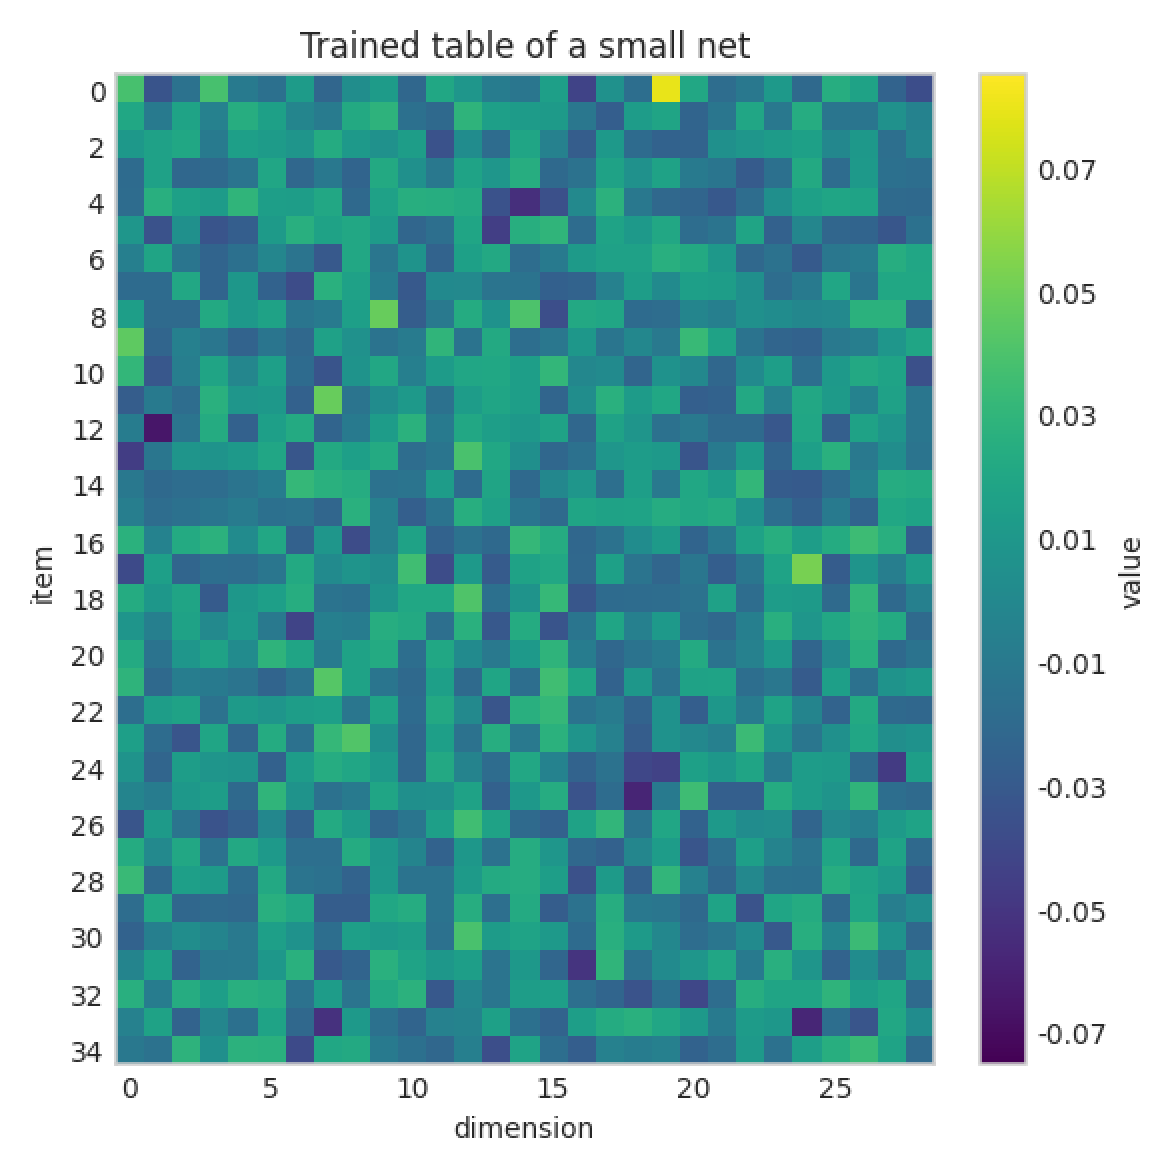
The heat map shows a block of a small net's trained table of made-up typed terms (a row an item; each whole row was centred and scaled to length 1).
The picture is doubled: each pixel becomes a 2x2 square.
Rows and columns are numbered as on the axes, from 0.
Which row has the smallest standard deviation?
2
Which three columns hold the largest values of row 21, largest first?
7, 15, 0
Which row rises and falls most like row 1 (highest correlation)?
27
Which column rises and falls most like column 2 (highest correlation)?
4
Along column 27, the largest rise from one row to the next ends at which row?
6
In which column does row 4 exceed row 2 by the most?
11
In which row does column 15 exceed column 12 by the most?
21
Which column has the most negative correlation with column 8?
10
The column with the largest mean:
12
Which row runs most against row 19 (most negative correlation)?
14
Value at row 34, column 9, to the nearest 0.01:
-0.01
